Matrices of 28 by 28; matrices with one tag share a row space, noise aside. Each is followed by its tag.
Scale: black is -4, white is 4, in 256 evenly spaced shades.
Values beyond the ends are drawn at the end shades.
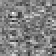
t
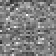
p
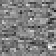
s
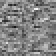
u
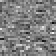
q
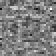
t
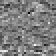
u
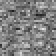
q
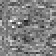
t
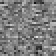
u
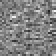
t
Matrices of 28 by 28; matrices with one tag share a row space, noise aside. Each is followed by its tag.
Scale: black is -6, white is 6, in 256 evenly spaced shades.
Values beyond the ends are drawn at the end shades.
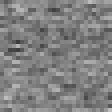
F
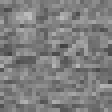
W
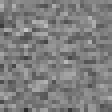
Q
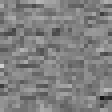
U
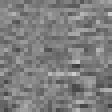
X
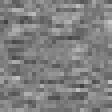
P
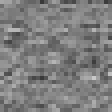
F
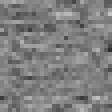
P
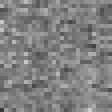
Q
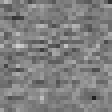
F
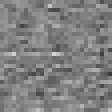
U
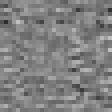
X
